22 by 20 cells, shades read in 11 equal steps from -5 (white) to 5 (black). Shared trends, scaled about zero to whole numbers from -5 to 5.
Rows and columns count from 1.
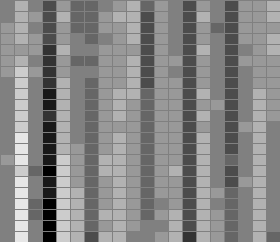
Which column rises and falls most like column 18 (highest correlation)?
4
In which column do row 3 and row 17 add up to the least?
2
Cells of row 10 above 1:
3
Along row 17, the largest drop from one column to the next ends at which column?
5
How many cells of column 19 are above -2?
8
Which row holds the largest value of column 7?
22
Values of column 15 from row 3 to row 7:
-1 -1 -2 -1 -1
